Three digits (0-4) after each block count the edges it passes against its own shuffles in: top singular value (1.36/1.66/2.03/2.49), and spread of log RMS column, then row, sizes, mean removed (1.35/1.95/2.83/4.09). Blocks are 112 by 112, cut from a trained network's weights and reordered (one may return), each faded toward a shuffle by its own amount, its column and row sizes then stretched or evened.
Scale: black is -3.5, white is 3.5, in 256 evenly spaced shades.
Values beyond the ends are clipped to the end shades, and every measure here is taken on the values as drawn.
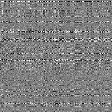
4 1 4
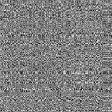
4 1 3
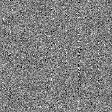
1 2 0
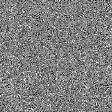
0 1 1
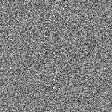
3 1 0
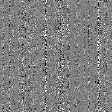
1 4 1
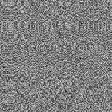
4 0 0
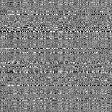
4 0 4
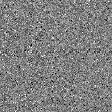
1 1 0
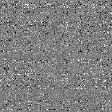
0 2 3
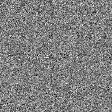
0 0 2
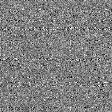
1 1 3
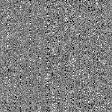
1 3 0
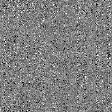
0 3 1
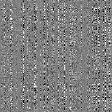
2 4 2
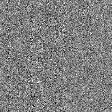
1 2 0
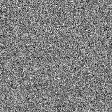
0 0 1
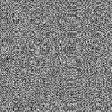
4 1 0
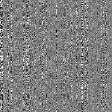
3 4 0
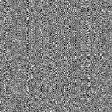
4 3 0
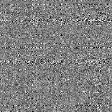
2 2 3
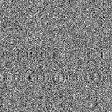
3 1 1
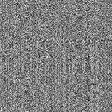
3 1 0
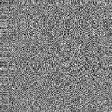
4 2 2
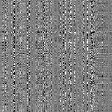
4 4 2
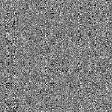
3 3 1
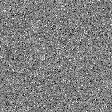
1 0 0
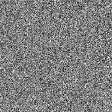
0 2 0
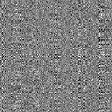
4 3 2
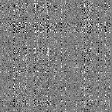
1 4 3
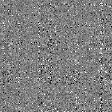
0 3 2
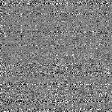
0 2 4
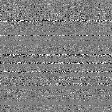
2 1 4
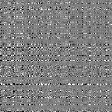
4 3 4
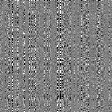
4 4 1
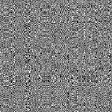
4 3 2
